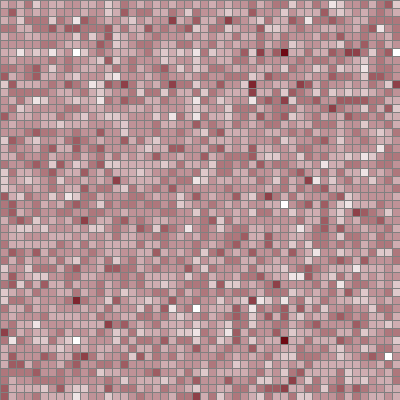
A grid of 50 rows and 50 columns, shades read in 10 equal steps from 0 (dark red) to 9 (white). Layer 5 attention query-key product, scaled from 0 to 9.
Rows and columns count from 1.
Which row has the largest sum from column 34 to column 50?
38
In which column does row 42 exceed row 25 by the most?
25
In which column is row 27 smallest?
45
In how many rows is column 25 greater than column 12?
23
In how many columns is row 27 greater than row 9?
17
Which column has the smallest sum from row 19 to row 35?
41
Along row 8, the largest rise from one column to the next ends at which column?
15
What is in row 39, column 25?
9
